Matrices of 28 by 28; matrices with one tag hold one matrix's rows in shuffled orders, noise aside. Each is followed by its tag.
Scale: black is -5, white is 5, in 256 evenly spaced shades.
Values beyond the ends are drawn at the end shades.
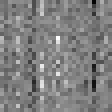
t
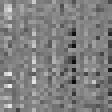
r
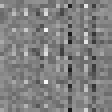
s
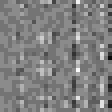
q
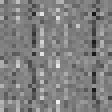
t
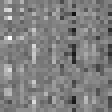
r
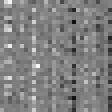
r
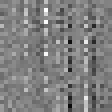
s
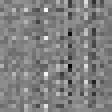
s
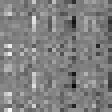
r
